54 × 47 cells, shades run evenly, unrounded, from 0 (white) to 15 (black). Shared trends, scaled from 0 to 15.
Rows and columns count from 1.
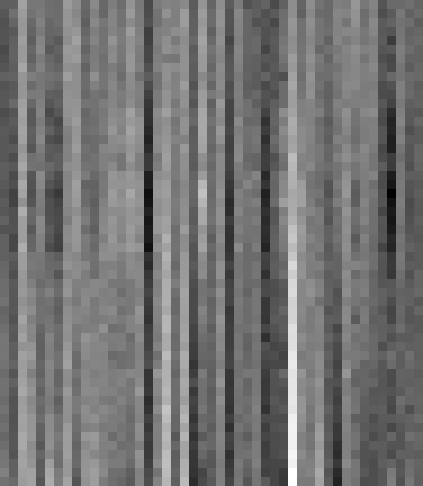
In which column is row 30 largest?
17
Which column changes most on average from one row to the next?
44
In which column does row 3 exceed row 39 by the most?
33
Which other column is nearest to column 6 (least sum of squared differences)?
4
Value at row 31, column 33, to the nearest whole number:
3
